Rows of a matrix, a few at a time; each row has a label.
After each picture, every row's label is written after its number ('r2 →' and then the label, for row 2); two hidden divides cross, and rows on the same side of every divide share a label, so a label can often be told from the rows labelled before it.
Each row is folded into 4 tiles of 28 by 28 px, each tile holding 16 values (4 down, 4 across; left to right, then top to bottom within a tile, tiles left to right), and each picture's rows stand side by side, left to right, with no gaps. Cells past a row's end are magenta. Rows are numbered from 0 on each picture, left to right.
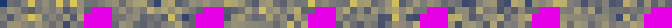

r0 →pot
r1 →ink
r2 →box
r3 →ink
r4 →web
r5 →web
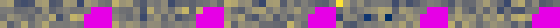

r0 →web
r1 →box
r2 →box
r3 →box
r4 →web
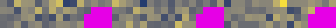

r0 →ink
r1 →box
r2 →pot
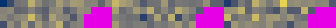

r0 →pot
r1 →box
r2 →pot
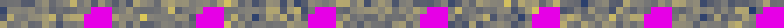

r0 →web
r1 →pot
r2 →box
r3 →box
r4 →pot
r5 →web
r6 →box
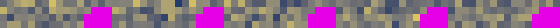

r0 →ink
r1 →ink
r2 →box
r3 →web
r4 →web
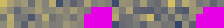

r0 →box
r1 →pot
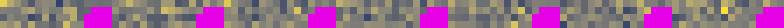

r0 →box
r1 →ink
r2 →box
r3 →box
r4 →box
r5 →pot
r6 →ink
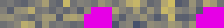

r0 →web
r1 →ink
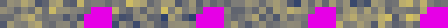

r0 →ink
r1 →ink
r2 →ink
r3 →web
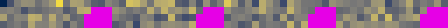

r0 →pot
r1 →ink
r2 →box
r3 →web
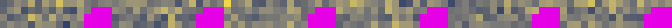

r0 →pot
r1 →ink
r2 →box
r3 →ink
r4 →pot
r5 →ink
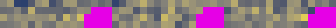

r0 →web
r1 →pot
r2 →web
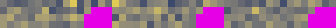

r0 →web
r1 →box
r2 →web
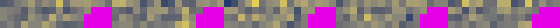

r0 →pot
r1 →box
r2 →pot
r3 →pot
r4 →ink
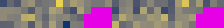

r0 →pot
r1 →web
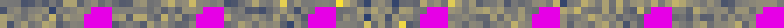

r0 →web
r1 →pot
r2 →pot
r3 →box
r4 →box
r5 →pot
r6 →box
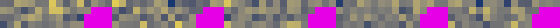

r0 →ink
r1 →box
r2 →box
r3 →pot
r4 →box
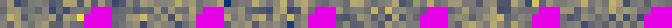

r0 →web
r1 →pot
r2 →pot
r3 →ink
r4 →web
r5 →ink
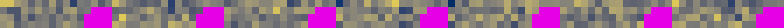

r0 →box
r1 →box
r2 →ink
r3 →pot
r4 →pot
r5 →ink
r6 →box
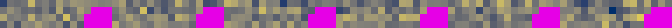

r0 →pot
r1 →web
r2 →box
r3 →web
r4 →ink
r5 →web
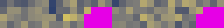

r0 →web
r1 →pot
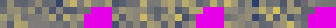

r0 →web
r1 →pot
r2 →box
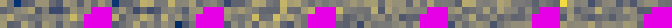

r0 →web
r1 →pot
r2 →pot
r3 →ink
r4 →ink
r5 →box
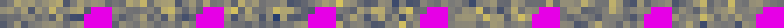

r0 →ink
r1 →ink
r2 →ink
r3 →box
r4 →web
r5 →ink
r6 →pot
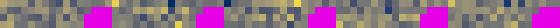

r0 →box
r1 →box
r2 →pot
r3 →web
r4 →box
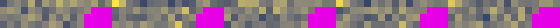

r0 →pot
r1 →box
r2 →ink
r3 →box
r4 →box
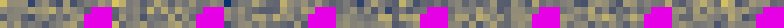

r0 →box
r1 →box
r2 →pot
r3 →web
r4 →web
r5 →web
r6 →ink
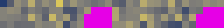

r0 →pot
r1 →pot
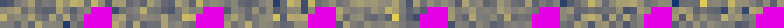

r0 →pot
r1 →web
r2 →web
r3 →ink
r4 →ink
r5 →pot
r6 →pot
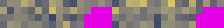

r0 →ink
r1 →ink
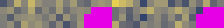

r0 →pot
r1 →box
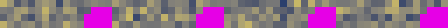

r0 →box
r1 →web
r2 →web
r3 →ink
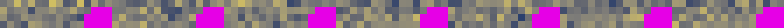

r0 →ink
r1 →web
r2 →ink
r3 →web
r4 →pot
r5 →web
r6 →web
